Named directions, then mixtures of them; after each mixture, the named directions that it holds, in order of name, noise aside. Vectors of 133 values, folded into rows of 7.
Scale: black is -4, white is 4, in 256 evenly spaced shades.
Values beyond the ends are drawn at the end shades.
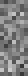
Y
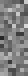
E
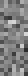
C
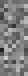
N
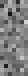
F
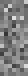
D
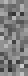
Y.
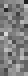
D, E, N.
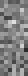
C.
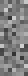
C, D.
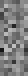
C, N.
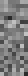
C, N.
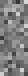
C, E, F.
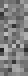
C, N.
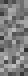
E, N, Y.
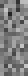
C, D, F.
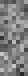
E, Y.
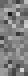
E, F.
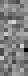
C, N.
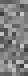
C, D, Y.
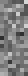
E.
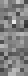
C, E, F.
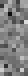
F.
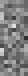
D, N.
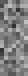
D, F, N.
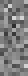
D.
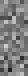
C, F, Y.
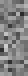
E, N, Y.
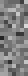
E.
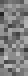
D, E, N.
